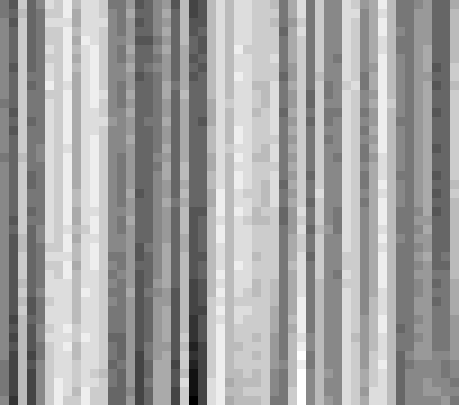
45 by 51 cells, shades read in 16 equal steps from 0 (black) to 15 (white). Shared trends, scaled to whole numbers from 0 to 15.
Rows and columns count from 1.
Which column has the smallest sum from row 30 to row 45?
22
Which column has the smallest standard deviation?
44
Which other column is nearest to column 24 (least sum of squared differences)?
21
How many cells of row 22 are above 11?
18
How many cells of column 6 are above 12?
29
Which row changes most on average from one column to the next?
45
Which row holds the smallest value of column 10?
26
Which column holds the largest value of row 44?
34
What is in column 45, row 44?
6
